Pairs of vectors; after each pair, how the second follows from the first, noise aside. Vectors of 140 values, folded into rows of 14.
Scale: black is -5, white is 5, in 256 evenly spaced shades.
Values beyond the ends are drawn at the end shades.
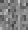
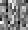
wrapped around, negated, scaled up.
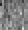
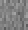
reversed, shrunk.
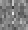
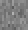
shrunk.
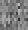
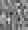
copied.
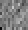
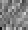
copied.
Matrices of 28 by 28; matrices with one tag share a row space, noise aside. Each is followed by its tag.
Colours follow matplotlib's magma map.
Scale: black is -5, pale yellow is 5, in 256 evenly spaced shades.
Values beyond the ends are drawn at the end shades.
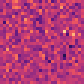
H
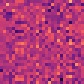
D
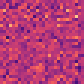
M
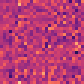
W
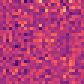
H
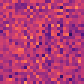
D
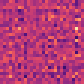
W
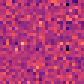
M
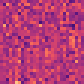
H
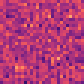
D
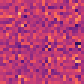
W
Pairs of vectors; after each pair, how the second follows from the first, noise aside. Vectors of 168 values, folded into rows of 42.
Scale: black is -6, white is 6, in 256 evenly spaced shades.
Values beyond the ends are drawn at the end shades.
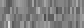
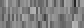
reversed, negated.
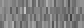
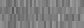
reversed, shrunk.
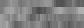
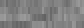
reversed, shrunk.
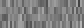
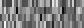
reversed, negated, scaled up.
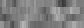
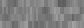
shrunk.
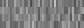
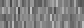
wrapped around.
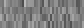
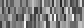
wrapped around, negated, scaled up.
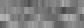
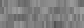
reversed, shrunk.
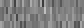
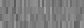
shrunk.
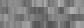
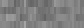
reversed, shrunk.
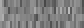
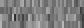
reversed, negated.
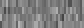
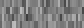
reversed, negated.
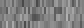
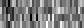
wrapped around, negated, scaled up.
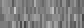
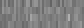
reversed, shrunk.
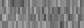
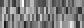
reversed, negated, scaled up.
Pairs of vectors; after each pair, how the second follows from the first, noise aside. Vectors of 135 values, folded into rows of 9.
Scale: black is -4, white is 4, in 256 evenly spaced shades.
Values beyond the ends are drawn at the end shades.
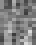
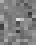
wrapped around, partly zeroed.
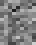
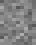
reversed, negated, shrunk.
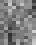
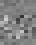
wrapped around, negated, partly zeroed.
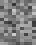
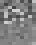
wrapped around, negated, partly zeroed.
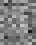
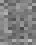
reversed, negated, shrunk.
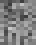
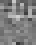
wrapped around, negated, partly zeroed.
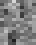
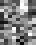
reversed, negated, scaled up.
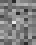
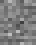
reversed, negated, shrunk.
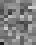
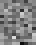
shuffled.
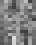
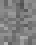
reversed, negated, shrunk.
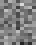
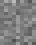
reversed, negated, shrunk.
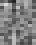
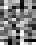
reversed, negated, scaled up.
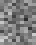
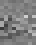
wrapped around, partly zeroed.
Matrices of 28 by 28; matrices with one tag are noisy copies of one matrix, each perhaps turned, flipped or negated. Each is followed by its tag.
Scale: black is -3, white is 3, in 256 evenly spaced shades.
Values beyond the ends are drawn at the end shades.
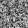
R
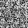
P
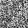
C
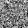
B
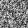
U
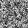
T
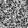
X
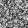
X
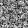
P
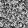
B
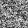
C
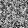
T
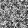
P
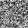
B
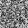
B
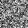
C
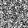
P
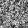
R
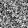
C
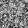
R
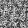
P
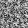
P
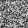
B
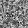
R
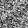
C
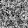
T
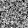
B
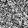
C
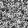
P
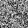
C
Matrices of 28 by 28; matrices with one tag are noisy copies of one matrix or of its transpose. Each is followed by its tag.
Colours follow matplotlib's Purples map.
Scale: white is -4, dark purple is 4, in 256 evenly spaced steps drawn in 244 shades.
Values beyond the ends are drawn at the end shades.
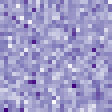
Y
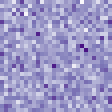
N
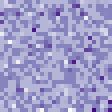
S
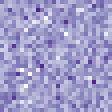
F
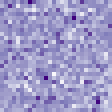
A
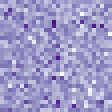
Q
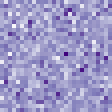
N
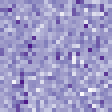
Q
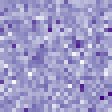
A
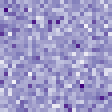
A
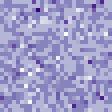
F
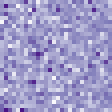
Y
